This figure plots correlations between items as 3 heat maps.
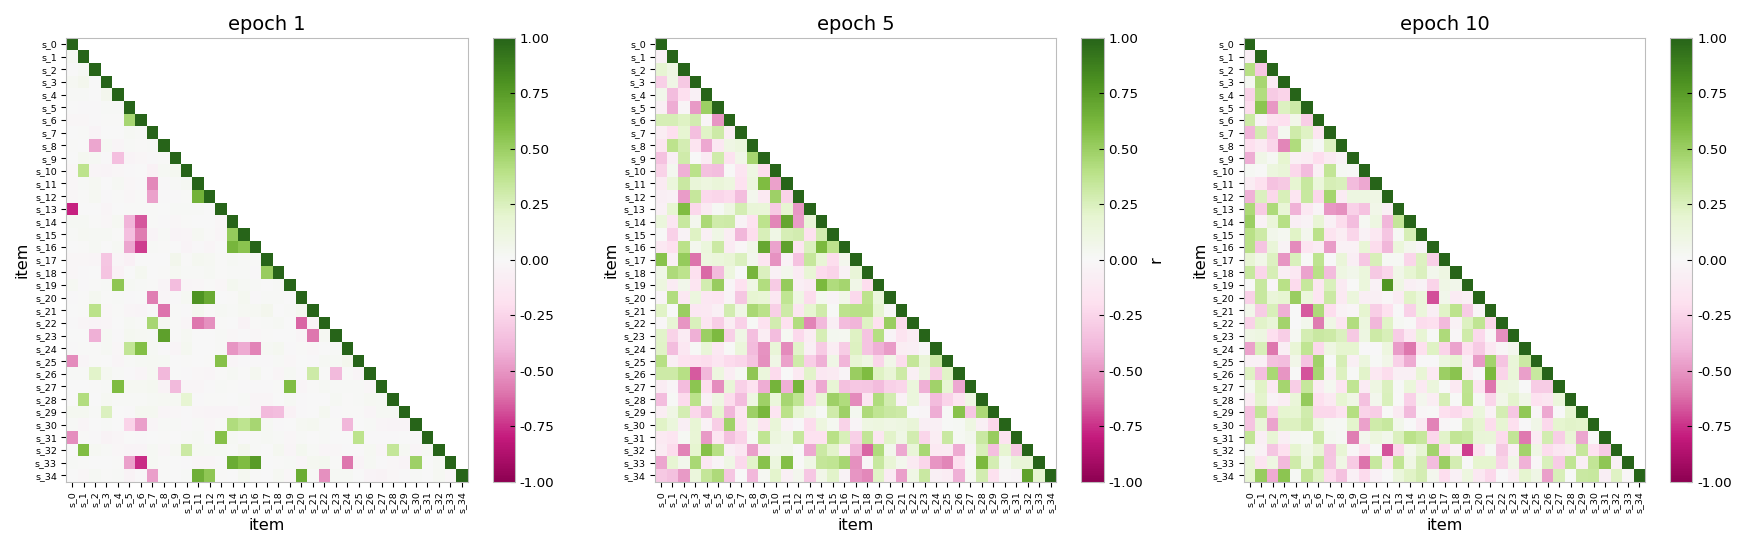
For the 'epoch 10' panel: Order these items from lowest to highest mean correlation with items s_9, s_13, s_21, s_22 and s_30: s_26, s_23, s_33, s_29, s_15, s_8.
s_23, s_8, s_15, s_26, s_33, s_29
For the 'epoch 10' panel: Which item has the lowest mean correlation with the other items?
s_16
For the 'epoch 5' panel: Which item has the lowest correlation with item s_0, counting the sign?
s_33
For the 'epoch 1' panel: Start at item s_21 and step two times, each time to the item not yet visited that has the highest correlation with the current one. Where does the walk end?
s_26
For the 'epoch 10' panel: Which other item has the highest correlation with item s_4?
s_20
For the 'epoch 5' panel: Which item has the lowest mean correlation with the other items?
s_24
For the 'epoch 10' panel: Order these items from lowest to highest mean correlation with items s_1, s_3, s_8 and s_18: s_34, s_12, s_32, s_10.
s_32, s_12, s_10, s_34
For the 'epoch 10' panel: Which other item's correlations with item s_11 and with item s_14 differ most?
s_3
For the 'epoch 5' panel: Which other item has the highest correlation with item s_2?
s_13
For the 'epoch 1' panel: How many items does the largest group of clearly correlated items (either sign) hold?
8
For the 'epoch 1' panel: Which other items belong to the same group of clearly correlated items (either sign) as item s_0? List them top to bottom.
s_13, s_25, s_31
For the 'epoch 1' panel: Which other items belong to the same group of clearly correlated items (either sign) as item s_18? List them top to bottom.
s_3, s_17, s_29
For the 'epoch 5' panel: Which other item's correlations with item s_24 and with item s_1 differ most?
s_20
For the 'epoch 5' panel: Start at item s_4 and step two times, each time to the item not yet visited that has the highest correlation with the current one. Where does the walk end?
s_34
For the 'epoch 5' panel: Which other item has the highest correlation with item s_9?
s_16
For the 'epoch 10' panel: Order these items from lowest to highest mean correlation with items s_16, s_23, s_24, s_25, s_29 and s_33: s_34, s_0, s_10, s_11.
s_10, s_0, s_11, s_34
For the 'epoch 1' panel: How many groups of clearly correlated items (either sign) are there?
7
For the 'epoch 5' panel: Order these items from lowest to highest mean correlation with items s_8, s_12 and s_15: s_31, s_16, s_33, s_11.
s_11, s_16, s_33, s_31
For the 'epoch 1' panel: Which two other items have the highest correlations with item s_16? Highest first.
s_33, s_14
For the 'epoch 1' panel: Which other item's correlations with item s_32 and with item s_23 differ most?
s_8
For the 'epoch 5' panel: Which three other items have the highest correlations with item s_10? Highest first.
s_27, s_12, s_3
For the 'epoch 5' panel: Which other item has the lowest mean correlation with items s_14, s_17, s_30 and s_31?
s_10
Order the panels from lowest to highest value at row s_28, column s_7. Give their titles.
epoch 5, epoch 10, epoch 1
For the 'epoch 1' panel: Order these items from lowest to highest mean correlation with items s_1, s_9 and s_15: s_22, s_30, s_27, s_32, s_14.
s_27, s_22, s_30, s_14, s_32
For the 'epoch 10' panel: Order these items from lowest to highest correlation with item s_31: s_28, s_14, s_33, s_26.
s_28, s_26, s_14, s_33
